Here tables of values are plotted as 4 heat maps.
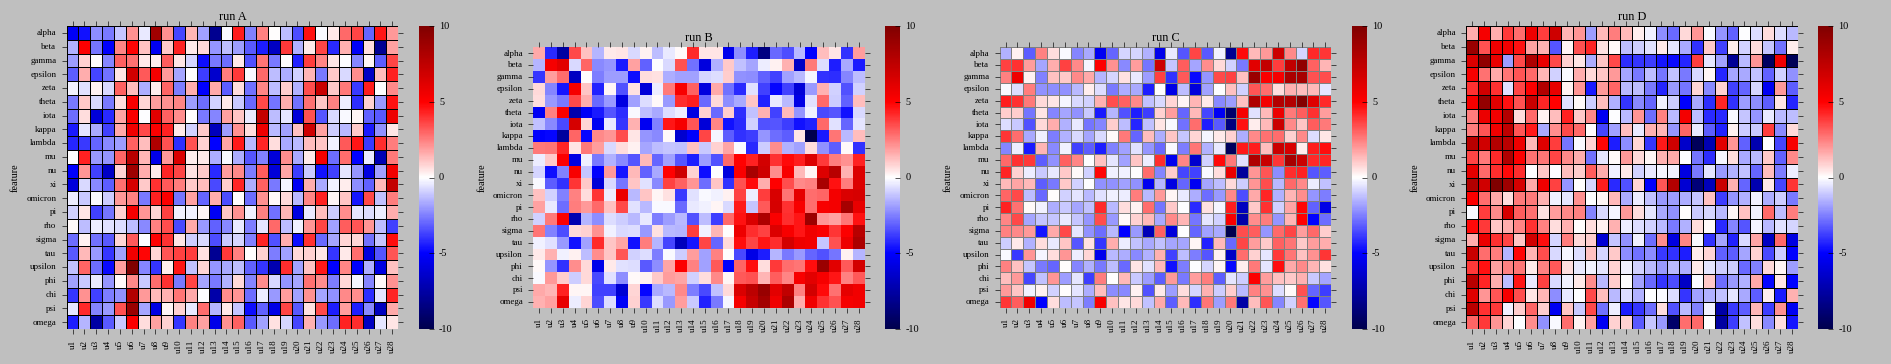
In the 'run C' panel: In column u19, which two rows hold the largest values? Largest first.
mu, gamma
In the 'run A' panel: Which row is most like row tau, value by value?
chi
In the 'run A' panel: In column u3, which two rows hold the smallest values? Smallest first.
omega, iota
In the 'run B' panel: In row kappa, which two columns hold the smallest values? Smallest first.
u24, u3
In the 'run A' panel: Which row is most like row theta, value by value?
gamma
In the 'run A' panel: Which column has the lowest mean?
u13
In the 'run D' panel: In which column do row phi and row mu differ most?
u4
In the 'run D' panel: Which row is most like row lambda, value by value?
xi
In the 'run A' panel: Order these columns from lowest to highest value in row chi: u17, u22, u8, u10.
u22, u17, u8, u10
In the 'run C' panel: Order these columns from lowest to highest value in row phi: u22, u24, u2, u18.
u18, u2, u22, u24
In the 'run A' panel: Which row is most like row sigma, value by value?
iota
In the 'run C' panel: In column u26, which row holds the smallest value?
alpha
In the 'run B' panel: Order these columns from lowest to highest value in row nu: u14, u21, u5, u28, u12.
u5, u14, u21, u12, u28
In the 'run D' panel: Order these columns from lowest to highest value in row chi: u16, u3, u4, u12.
u16, u12, u3, u4
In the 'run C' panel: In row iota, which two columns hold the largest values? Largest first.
u24, u21
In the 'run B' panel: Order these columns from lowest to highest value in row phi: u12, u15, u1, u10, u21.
u10, u15, u1, u12, u21
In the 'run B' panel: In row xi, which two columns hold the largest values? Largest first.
u25, u28
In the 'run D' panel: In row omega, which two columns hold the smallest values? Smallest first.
u18, u22
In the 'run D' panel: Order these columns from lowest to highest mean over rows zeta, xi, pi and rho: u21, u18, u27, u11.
u21, u11, u27, u18
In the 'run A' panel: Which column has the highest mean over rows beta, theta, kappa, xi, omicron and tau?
u6
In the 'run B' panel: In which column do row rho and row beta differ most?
u23
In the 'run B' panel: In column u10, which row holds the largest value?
tau
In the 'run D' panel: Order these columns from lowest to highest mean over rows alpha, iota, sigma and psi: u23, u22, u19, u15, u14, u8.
u22, u23, u14, u15, u8, u19
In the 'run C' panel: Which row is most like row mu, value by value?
gamma
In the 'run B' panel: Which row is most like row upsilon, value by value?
lambda
